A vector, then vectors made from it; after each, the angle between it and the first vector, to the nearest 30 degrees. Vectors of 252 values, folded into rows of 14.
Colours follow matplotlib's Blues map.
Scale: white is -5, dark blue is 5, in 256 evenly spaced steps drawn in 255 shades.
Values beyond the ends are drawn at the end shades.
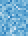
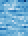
90 degrees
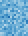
120 degrees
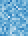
30 degrees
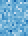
90 degrees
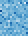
90 degrees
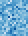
150 degrees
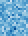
150 degrees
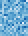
90 degrees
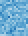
150 degrees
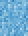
90 degrees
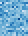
120 degrees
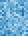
90 degrees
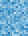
90 degrees
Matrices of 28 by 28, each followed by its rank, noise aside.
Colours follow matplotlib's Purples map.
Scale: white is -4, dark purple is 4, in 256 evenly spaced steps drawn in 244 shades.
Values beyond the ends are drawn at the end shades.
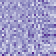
four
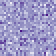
five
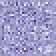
five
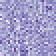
seven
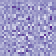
four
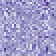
eight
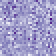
six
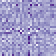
four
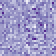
six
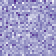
six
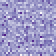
eight
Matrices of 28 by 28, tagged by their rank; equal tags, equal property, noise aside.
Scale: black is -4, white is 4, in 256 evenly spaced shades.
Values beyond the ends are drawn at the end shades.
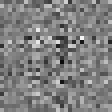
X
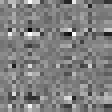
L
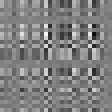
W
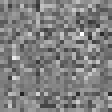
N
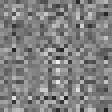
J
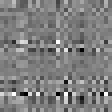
L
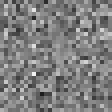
N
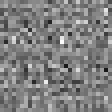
N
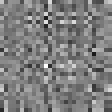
J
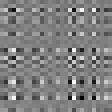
W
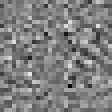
N
